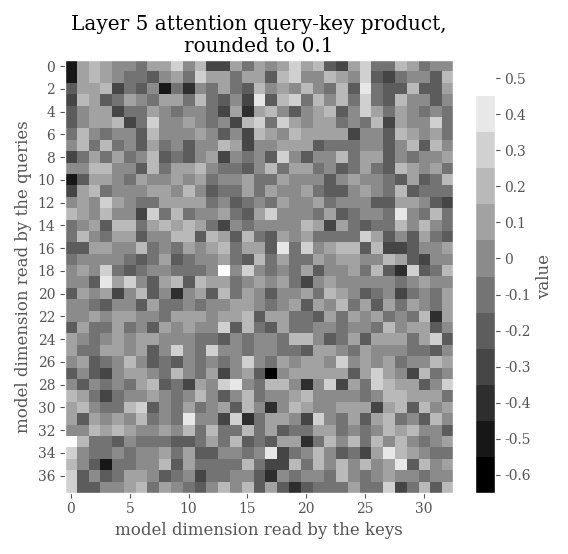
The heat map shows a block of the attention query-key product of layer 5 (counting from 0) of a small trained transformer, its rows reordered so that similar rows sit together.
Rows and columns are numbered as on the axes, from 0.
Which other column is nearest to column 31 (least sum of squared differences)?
7
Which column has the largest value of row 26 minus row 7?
15
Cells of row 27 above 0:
14
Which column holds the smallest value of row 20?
9
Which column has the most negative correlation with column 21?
13
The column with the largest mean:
18
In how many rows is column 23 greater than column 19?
13
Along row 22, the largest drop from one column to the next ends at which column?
31
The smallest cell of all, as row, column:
27, 17
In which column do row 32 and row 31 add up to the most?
10
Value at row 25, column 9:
0.3
